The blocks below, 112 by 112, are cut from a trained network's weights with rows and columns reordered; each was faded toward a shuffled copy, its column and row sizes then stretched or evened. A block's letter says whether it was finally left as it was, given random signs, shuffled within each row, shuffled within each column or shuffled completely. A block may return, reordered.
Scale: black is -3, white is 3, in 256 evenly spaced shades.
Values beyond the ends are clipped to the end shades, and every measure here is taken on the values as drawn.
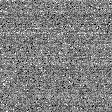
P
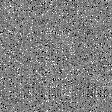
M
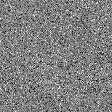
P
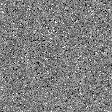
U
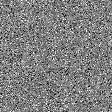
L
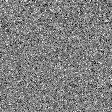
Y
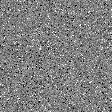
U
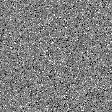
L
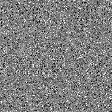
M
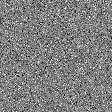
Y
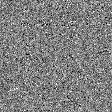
U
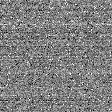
M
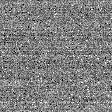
M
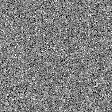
L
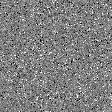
U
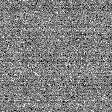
P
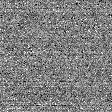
P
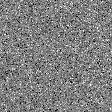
L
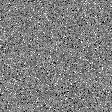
Y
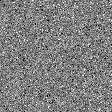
L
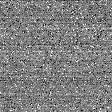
M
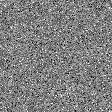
Y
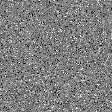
U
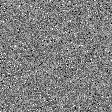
Y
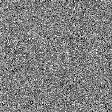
M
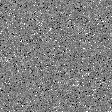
P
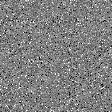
U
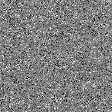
U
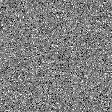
L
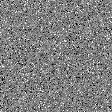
U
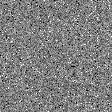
L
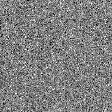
M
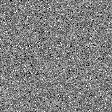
U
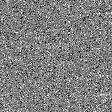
L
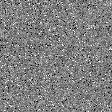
U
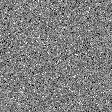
Y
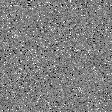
P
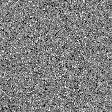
L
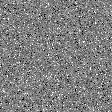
Y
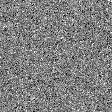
L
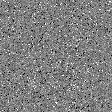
L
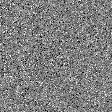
L
